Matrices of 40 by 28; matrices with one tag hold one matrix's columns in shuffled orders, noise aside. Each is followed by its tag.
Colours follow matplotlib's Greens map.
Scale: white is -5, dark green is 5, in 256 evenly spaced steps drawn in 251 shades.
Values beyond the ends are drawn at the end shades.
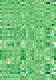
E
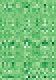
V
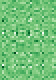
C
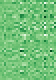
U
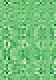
E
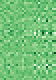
C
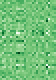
C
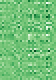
U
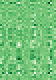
E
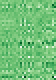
V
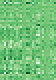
E
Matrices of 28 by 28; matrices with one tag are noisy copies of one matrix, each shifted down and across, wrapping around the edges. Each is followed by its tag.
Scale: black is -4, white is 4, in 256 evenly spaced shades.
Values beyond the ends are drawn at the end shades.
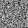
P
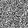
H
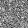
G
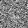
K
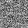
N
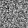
P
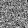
N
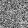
K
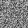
H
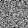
P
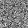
K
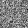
H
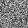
P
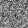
H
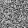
K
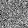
G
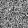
H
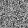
H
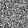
N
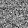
N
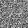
H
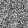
H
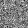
G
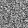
P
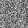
H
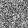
G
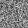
P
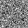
N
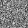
P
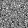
P
